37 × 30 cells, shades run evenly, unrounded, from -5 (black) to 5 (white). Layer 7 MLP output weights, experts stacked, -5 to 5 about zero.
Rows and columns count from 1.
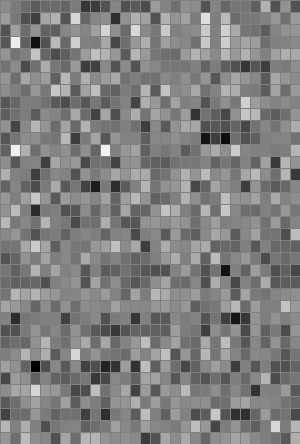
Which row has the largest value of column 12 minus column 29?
21
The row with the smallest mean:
31
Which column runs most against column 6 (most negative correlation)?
12
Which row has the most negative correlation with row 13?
27
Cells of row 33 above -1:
24
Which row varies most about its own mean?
4
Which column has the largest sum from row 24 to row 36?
15
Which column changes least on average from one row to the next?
18
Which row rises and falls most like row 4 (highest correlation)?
2
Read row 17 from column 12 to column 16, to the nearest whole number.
-1 1 2 1 -1
